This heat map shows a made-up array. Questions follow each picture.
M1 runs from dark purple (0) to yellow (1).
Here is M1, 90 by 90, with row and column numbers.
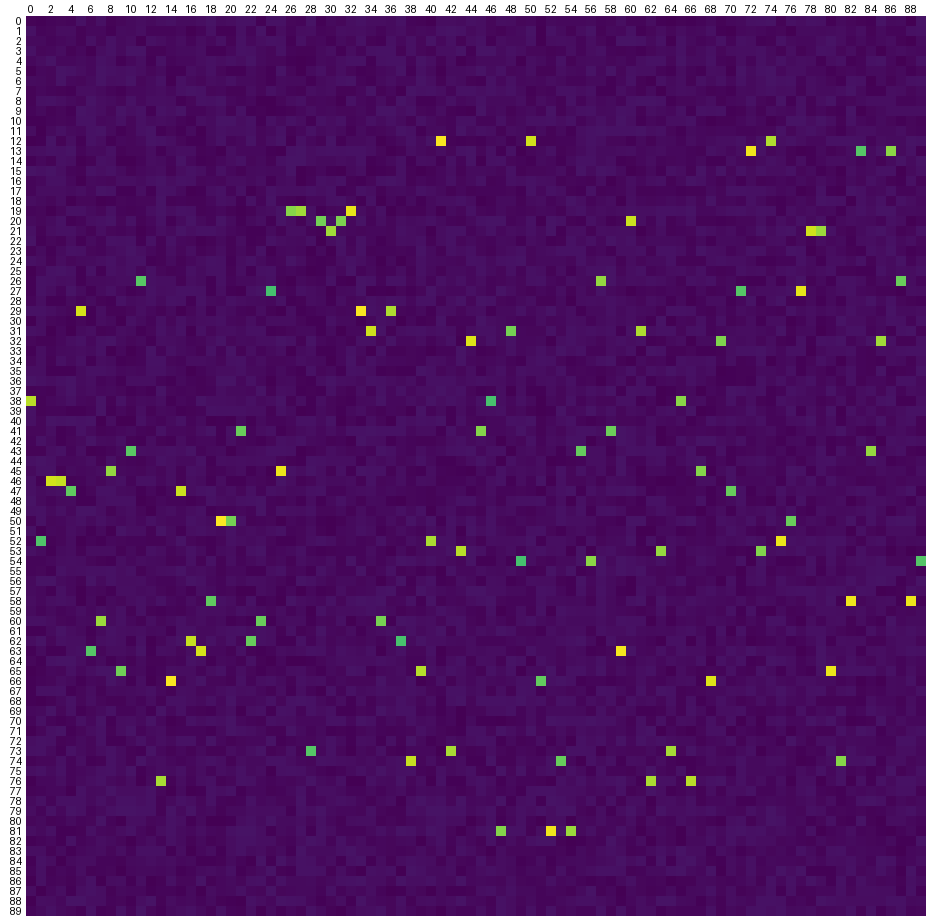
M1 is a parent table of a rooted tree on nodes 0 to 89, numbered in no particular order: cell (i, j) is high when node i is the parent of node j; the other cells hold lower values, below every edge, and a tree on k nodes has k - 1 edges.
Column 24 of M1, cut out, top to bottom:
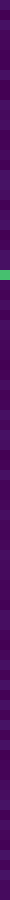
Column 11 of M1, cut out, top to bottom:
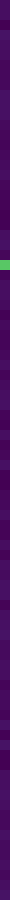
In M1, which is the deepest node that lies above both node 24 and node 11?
19
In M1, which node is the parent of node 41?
12
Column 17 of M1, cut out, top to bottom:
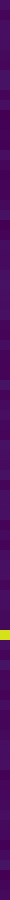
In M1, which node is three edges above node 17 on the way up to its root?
74
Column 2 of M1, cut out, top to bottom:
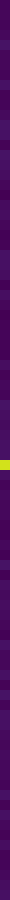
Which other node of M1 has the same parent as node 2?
3
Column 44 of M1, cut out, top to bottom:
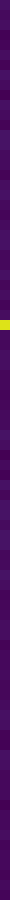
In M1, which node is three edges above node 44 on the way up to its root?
50
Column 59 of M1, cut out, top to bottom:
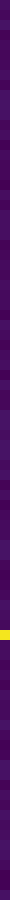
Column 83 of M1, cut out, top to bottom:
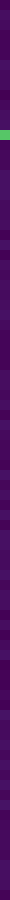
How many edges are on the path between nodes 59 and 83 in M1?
8
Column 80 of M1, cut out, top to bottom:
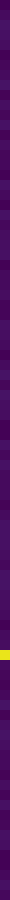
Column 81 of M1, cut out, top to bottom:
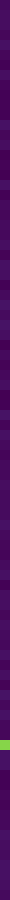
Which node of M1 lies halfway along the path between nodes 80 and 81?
38
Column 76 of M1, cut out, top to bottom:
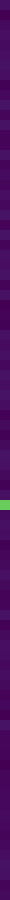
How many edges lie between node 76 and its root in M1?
2
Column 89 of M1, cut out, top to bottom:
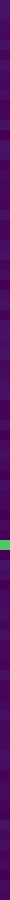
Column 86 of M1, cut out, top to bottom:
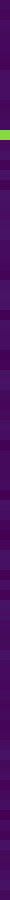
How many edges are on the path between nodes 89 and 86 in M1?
8
